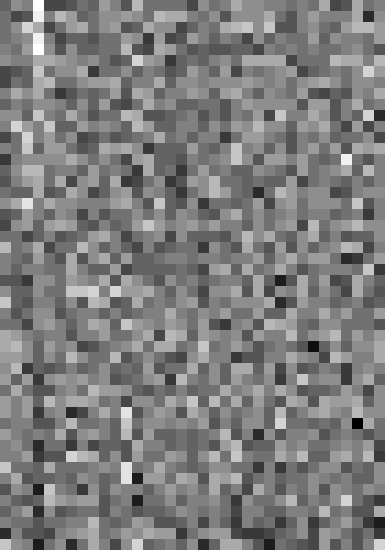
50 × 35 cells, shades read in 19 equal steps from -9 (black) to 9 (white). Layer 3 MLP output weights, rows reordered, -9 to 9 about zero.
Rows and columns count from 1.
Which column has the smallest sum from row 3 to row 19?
17
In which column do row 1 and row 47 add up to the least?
6
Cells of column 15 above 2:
7
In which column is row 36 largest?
9
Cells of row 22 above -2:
20
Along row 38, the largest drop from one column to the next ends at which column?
13
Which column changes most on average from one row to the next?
12
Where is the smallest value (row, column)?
39, 33
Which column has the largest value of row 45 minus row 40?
24
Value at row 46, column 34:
-3
